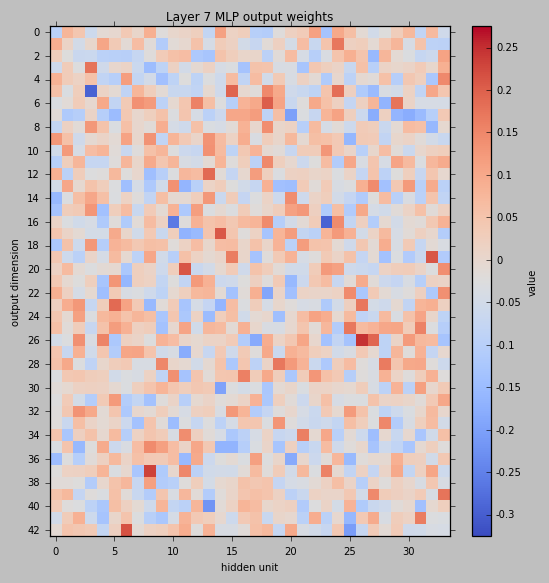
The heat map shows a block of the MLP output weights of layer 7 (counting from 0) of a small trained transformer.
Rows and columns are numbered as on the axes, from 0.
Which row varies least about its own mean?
38
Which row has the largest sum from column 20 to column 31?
25
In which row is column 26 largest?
26
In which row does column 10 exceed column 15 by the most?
35
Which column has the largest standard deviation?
11
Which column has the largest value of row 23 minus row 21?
6
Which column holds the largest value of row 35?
8
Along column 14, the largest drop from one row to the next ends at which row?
30
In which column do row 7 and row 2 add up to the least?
27
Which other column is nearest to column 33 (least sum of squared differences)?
17
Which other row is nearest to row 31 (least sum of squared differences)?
39
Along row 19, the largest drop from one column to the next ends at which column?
33
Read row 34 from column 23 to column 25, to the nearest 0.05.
0.1 -0.1 0
